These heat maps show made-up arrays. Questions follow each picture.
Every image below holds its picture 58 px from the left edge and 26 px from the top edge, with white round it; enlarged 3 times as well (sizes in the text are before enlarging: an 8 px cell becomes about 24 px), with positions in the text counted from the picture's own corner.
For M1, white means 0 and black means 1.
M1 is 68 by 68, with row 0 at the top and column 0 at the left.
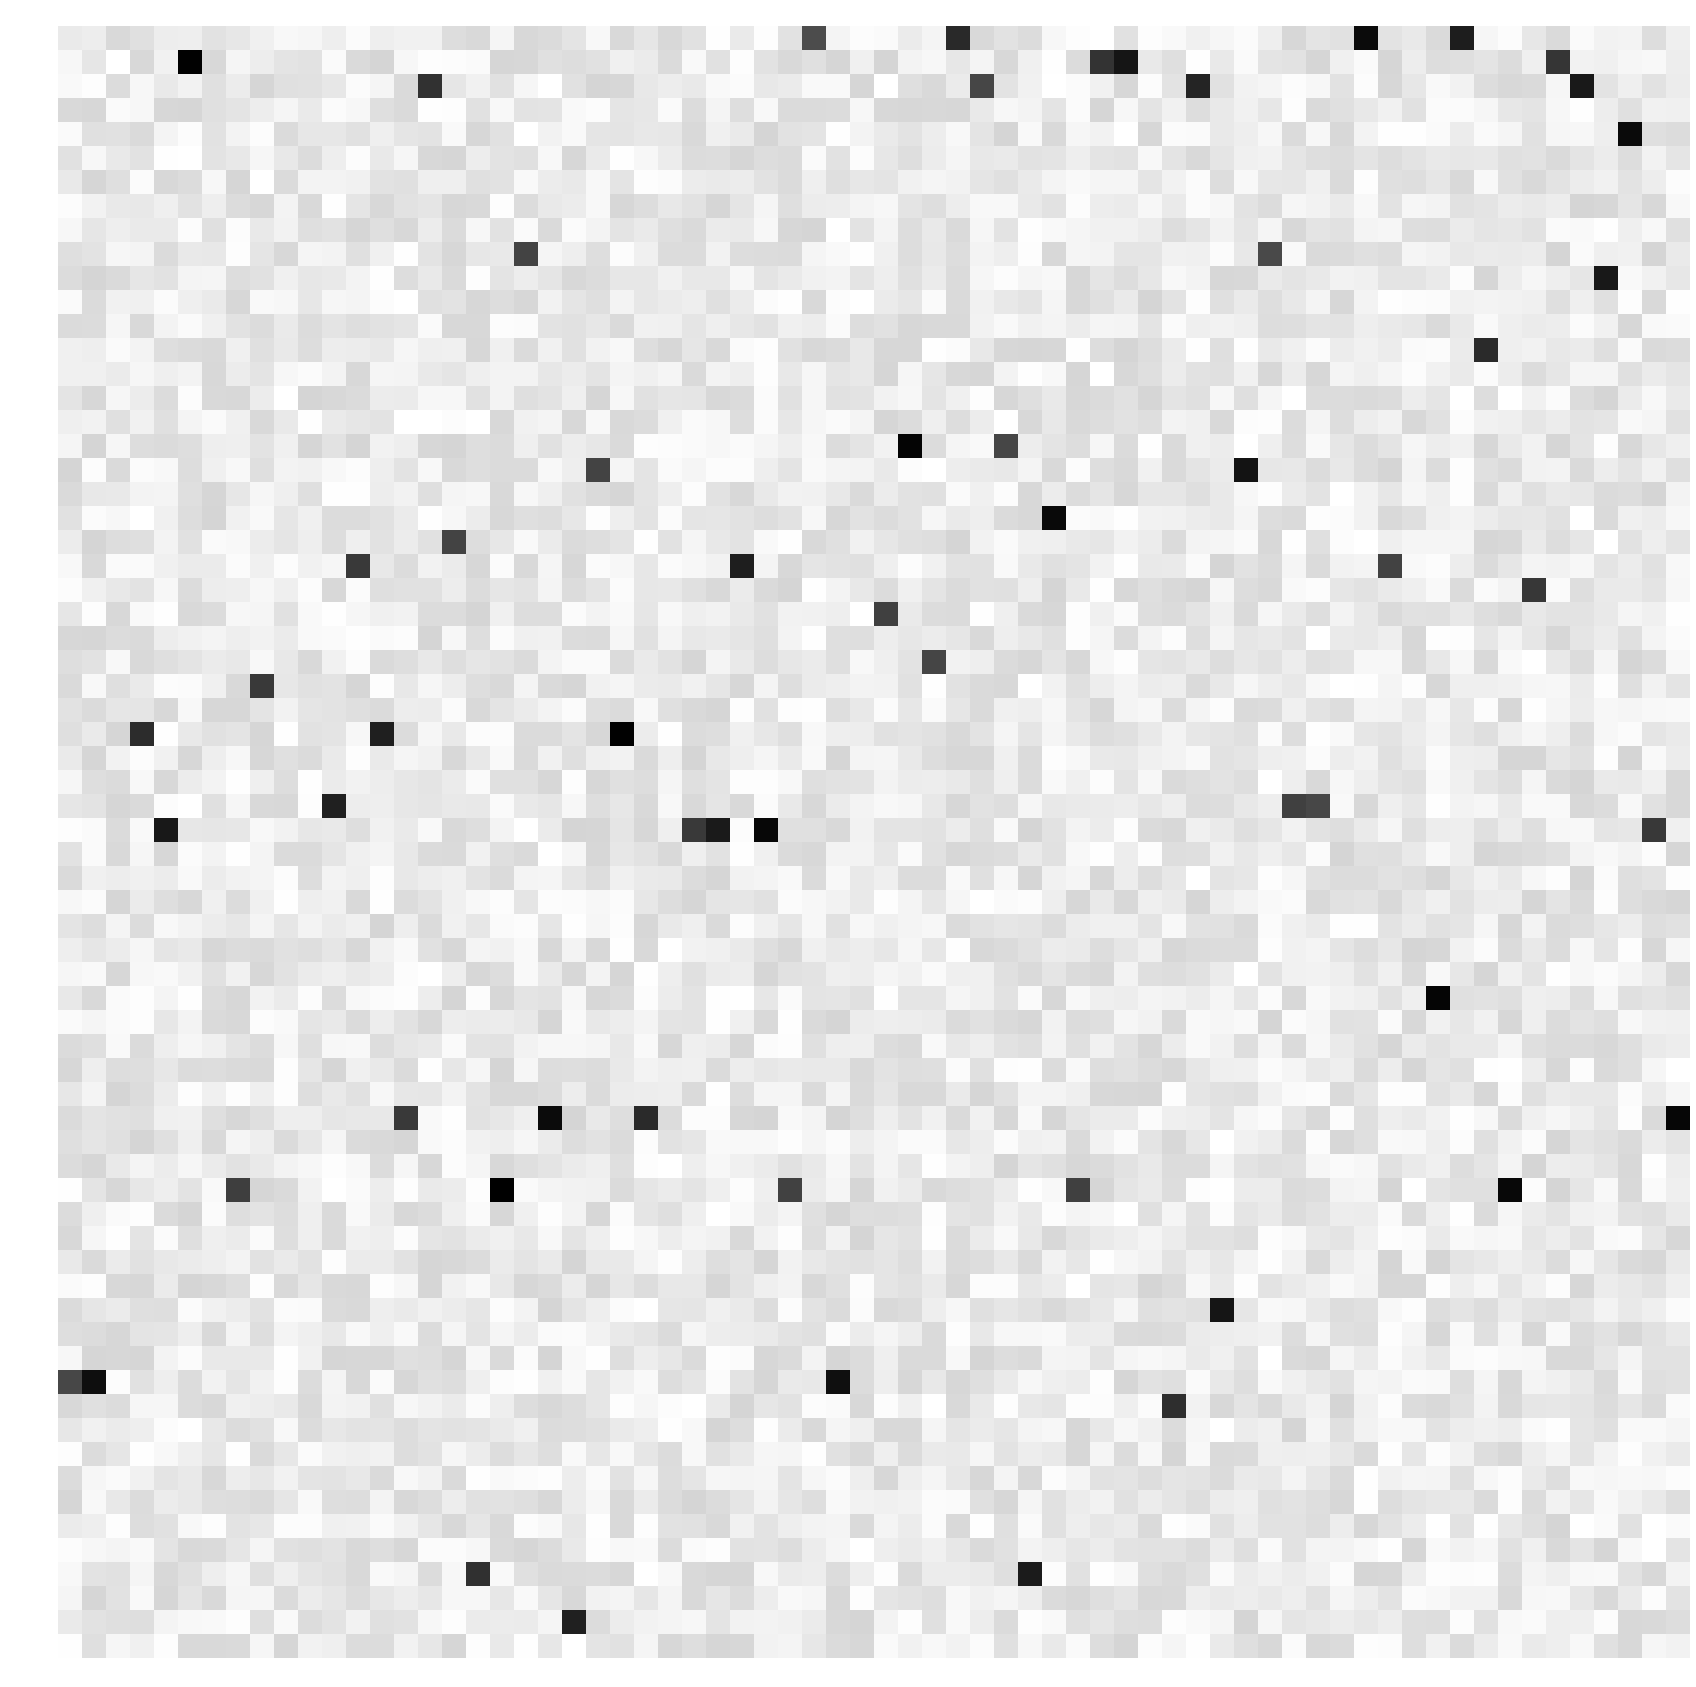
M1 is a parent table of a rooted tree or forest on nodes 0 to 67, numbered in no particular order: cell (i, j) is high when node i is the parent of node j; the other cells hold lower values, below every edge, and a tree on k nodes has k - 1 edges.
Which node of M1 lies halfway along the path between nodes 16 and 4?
66
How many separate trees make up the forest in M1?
9
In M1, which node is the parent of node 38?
2
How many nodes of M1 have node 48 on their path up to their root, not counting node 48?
10
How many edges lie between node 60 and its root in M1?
2
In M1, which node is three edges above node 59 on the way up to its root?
33
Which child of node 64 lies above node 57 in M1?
40
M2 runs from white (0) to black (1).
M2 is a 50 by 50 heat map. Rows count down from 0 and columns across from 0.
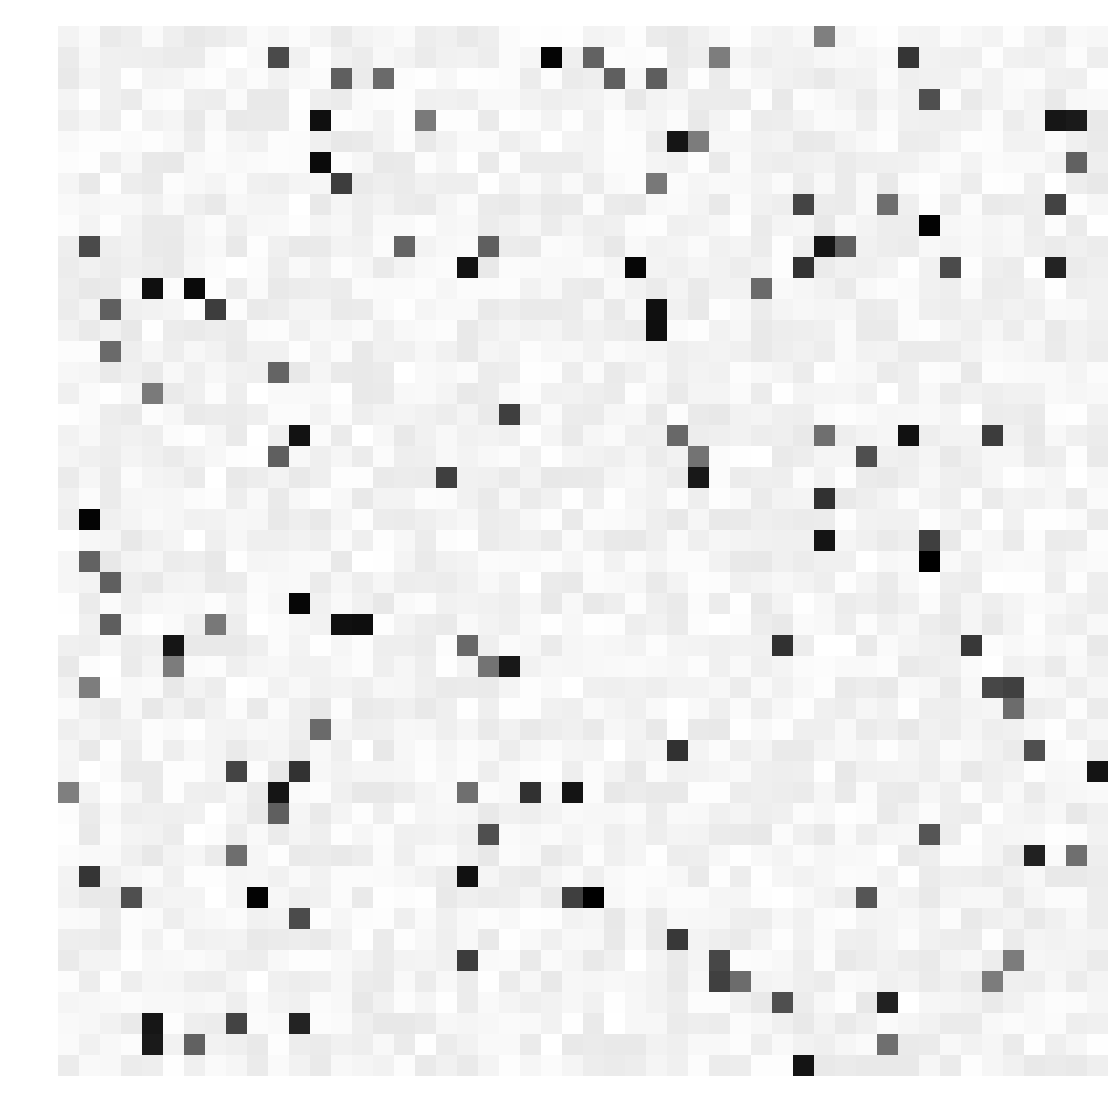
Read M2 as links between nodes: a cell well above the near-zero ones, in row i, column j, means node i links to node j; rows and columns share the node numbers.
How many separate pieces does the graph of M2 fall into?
2
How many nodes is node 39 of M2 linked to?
3
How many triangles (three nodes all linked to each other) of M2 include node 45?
1
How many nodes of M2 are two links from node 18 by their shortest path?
1
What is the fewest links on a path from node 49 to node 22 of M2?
5
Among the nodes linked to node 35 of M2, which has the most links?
node 11
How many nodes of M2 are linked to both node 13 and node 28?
2
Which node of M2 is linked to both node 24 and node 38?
node 41
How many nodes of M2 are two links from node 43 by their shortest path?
3
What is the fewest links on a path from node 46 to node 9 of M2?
7
